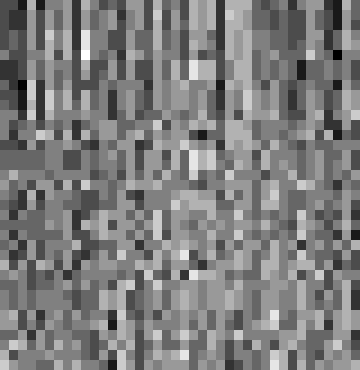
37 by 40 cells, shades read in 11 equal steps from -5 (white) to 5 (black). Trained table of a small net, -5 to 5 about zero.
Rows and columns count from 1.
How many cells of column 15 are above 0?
7
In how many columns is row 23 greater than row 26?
16
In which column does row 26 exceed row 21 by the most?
22
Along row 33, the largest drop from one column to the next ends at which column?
14
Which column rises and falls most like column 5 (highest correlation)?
3
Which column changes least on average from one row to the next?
32
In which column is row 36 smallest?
21
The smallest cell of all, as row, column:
6, 10
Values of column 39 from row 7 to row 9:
0 0 -1
